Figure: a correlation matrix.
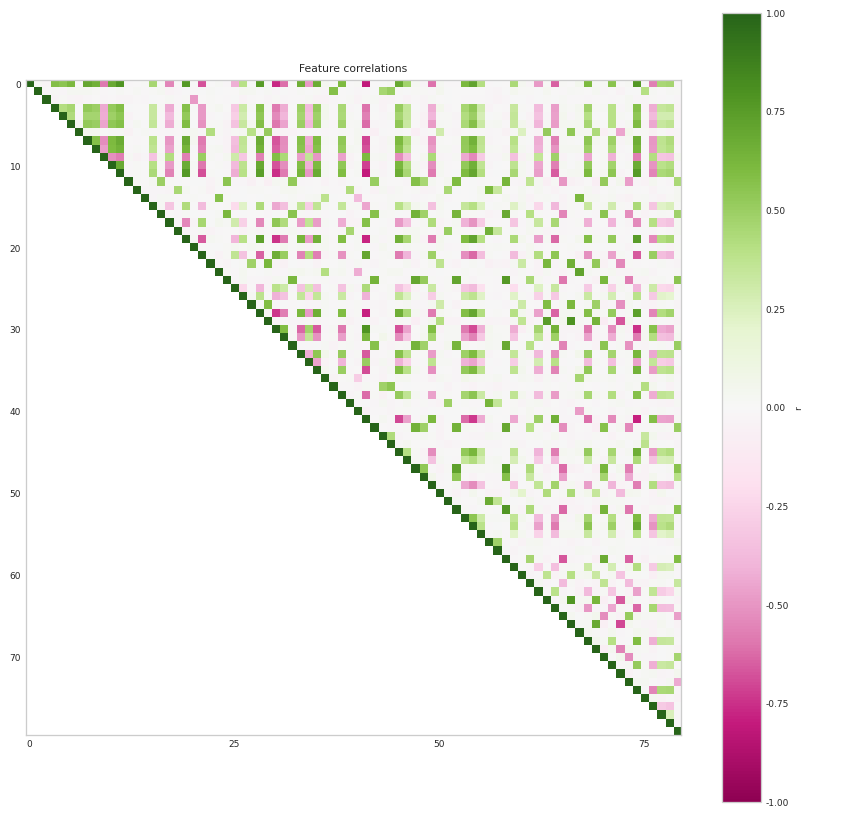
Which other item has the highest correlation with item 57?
56
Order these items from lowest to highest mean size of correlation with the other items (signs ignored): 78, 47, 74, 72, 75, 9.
75, 72, 47, 78, 9, 74
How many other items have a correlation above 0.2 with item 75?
4
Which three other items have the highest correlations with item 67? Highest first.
23, 14, 36
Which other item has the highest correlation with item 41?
30
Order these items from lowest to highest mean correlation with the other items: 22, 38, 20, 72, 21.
21, 72, 20, 22, 38
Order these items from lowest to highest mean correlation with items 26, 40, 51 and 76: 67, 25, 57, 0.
67, 0, 25, 57
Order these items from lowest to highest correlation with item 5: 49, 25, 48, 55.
49, 25, 48, 55
